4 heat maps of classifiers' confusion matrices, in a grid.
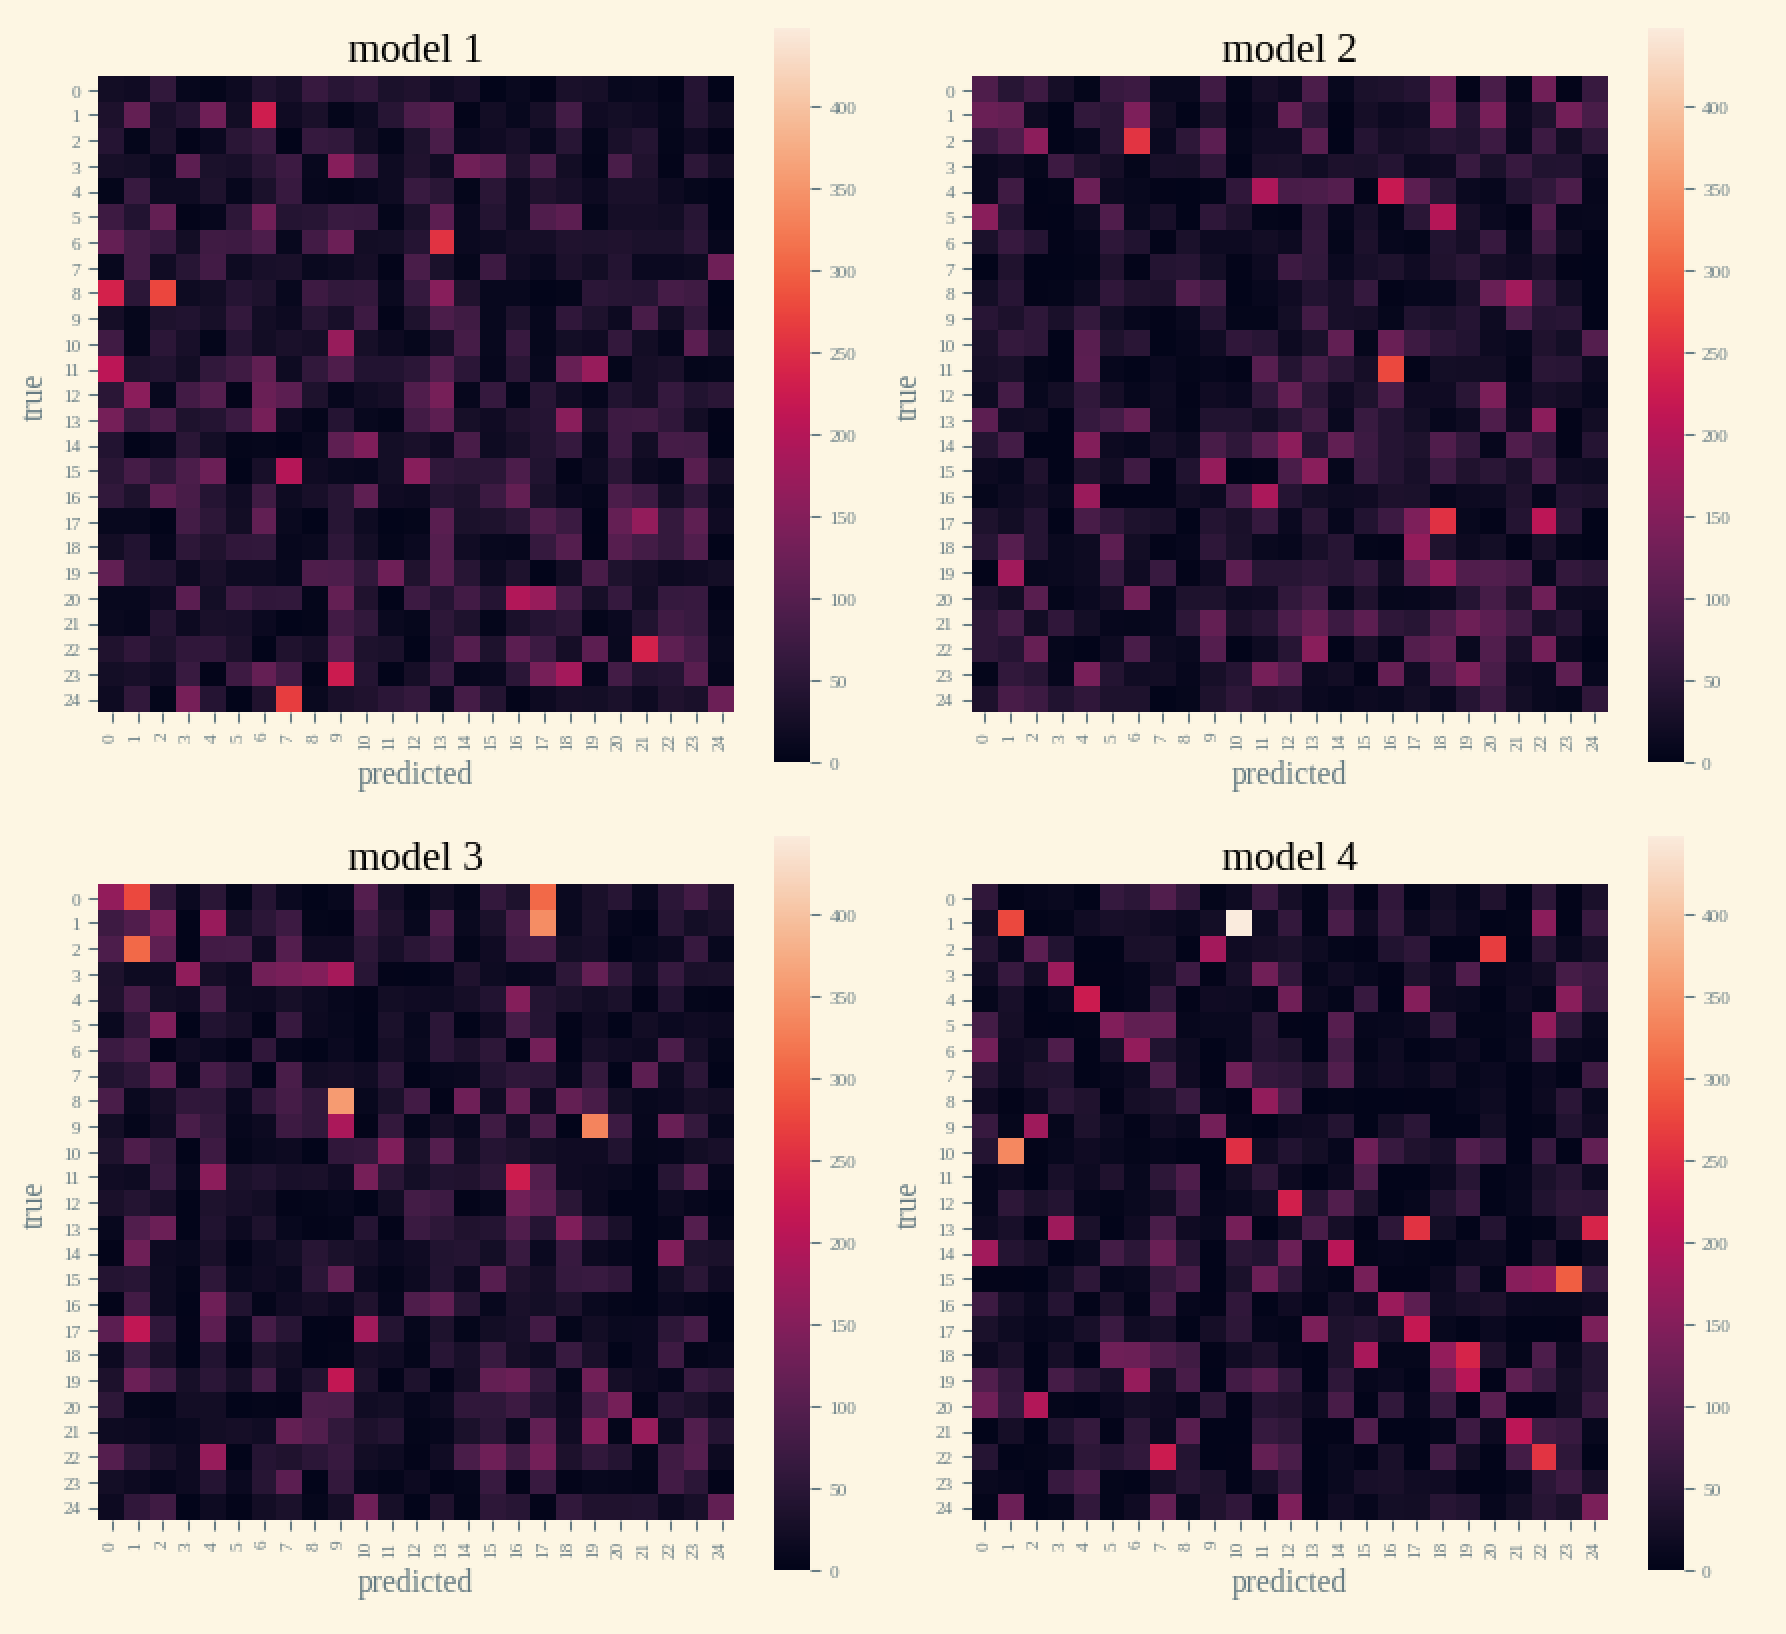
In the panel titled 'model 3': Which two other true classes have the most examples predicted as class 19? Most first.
9, 21
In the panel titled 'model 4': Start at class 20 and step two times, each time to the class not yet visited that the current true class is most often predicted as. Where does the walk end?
9
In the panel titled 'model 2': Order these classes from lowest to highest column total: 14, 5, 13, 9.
14, 5, 9, 13
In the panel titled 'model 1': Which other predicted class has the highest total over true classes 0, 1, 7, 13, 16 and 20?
6
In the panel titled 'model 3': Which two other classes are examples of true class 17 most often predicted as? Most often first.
1, 10
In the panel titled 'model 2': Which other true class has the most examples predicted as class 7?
19
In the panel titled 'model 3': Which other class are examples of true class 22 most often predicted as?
4
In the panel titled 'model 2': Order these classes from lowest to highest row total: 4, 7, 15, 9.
7, 9, 15, 4
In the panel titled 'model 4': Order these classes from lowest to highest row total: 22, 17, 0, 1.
0, 17, 22, 1
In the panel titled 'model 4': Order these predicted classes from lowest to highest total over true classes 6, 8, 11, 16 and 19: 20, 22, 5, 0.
20, 5, 22, 0
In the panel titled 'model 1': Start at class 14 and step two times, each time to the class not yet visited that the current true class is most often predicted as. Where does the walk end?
9
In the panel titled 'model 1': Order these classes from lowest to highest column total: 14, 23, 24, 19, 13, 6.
24, 19, 14, 23, 6, 13
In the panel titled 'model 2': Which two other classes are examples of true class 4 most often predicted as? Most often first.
16, 11
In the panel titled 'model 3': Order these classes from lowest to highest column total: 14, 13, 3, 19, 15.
3, 14, 13, 15, 19
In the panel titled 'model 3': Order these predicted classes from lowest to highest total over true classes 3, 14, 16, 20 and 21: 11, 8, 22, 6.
11, 6, 22, 8
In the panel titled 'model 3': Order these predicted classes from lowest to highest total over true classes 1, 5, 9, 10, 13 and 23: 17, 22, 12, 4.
12, 22, 4, 17
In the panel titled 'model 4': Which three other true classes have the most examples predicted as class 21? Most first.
15, 19, 22
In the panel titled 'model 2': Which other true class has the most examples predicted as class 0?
5
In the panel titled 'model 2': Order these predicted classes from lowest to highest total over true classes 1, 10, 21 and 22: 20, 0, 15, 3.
3, 15, 0, 20
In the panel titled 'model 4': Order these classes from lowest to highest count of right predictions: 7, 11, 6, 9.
11, 7, 9, 6
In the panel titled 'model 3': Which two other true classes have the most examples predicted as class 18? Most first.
13, 8
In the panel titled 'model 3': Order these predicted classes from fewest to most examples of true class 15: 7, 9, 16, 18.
7, 16, 18, 9
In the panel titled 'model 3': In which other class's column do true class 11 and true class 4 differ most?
10
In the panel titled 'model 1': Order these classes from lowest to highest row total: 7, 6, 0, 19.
0, 7, 19, 6
